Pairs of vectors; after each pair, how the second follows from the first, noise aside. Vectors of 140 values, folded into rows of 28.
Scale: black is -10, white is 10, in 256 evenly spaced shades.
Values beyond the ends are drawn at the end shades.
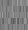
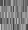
wrapped around, scaled up.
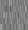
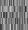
negated, scaled up.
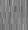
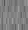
reversed, negated, partly zeroed.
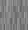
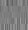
negated, partly zeroed.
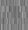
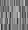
negated, scaled up.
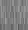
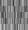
negated, scaled up.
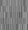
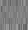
negated, partly zeroed.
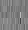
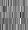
negated, scaled up.
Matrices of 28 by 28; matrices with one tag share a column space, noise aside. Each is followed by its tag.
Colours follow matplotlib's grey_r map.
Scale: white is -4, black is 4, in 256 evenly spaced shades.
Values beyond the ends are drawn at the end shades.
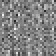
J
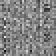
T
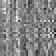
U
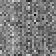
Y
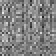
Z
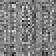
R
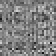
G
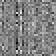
Y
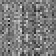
R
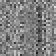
R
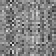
R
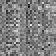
R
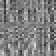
U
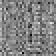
G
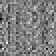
G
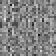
Z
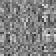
Z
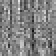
U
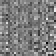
G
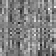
U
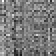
J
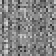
T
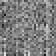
J
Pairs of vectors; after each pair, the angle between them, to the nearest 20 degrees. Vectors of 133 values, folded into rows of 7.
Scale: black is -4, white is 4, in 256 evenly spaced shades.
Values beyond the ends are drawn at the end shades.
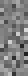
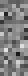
120 degrees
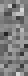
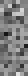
20 degrees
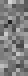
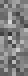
100 degrees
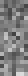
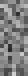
120 degrees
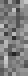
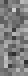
40 degrees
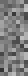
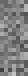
20 degrees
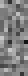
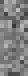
100 degrees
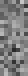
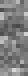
120 degrees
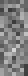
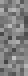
140 degrees
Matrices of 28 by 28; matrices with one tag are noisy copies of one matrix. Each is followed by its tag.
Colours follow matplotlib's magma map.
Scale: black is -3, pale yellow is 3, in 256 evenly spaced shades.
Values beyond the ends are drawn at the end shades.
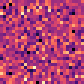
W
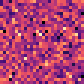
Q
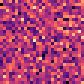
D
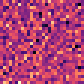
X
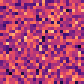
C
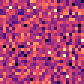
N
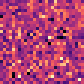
Q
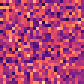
D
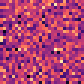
D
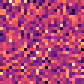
W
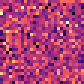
W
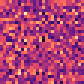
C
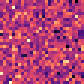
Q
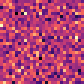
C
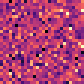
Q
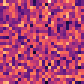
X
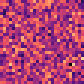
N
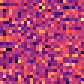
D
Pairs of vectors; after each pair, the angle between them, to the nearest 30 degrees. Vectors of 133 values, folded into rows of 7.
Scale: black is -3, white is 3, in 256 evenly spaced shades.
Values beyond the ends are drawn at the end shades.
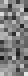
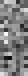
60 degrees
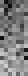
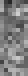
60 degrees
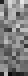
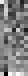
150 degrees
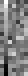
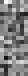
60 degrees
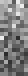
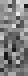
30 degrees
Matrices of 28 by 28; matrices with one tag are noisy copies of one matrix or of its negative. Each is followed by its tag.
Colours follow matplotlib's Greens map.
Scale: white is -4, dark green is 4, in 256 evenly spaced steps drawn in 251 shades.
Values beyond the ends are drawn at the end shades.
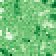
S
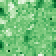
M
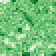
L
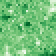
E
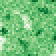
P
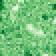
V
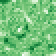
L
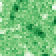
V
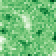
P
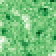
P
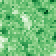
P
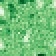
M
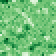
L
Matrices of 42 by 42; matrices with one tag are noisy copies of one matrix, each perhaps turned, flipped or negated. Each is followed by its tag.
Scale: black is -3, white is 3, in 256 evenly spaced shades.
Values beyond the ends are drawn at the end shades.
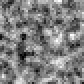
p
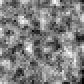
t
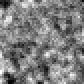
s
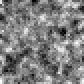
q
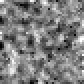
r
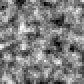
p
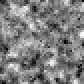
q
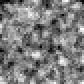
t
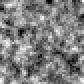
q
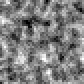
p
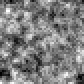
s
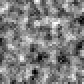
p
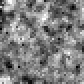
s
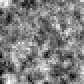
s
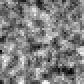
r
